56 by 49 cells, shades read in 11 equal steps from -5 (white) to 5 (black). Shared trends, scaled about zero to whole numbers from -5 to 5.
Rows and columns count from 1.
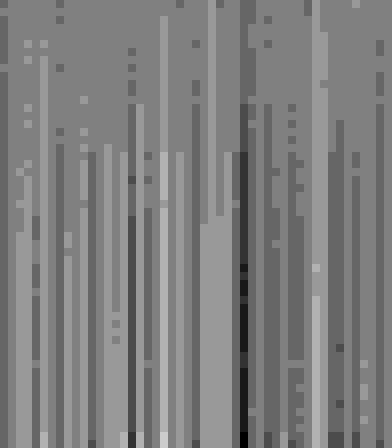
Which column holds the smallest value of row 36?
21
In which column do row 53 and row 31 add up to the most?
31
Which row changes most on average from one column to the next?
56
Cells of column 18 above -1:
13
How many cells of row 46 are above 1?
2
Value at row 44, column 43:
2
